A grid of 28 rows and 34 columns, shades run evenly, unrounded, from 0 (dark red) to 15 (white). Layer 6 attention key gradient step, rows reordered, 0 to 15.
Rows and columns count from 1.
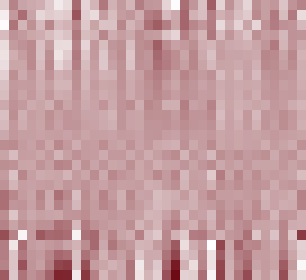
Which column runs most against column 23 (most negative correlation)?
9
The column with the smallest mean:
20
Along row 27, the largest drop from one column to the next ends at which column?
25
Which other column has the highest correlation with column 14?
18
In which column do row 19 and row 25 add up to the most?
24
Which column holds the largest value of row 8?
1
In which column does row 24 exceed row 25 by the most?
3
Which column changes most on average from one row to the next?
34
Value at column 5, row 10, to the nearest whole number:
10
